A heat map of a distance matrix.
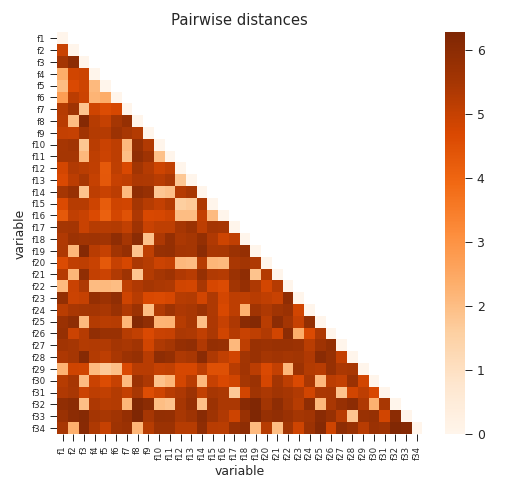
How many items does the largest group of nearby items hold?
8
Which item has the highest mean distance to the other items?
f33
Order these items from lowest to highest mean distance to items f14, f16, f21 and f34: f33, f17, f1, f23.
f23, f1, f17, f33
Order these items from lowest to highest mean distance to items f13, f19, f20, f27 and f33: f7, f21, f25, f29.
f21, f29, f7, f25
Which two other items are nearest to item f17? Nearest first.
f31, f27
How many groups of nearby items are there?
8
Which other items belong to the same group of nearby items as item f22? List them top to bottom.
f1, f4, f5, f6, f29
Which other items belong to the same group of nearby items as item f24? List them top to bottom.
f9, f18
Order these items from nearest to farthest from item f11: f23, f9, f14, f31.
f14, f23, f31, f9
